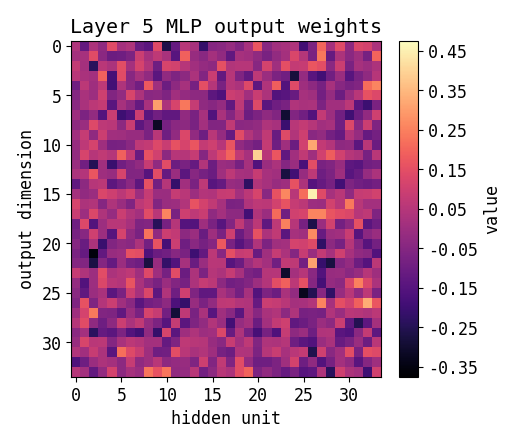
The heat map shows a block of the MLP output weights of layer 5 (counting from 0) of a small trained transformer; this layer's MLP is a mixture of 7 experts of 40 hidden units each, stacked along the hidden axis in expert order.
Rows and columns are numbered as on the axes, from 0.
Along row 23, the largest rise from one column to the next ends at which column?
24
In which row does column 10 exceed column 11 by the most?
17
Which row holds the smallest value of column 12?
26
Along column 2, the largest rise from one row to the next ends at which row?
13
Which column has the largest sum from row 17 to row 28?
22
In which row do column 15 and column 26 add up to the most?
15
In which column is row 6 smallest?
32
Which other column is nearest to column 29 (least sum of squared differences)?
0
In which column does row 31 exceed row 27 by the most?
11
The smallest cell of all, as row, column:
21, 2
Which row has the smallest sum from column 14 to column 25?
25
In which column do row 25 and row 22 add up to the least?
28
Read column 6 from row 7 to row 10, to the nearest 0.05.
-0.15 0.1 0 -0.05
